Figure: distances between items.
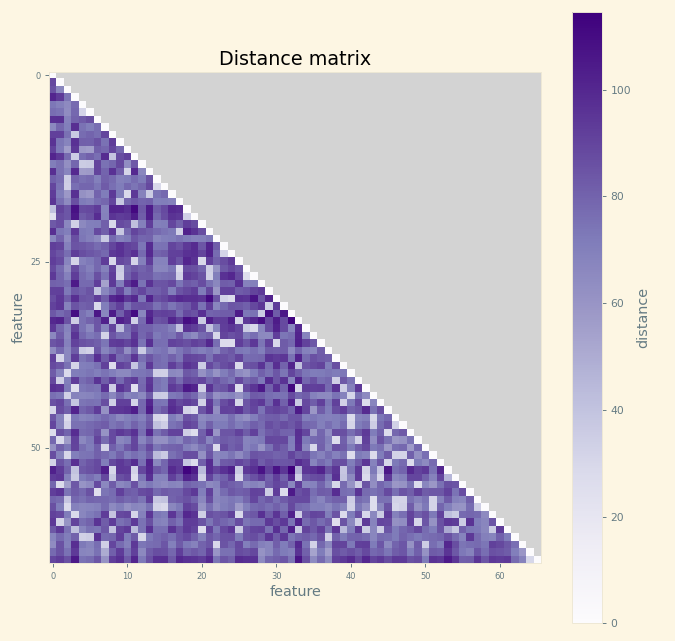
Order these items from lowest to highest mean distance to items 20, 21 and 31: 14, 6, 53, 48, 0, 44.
6, 44, 14, 53, 48, 0
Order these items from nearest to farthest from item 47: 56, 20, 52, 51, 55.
51, 55, 20, 52, 56
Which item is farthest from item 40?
65
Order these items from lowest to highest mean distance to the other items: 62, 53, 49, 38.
49, 62, 38, 53
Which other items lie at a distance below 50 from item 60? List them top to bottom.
1, 38, 41, 49, 55
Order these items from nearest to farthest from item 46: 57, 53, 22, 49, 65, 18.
57, 49, 22, 53, 18, 65
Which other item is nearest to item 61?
20
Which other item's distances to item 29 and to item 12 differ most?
62
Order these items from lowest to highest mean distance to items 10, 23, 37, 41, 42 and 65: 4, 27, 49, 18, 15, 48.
4, 49, 15, 48, 27, 18
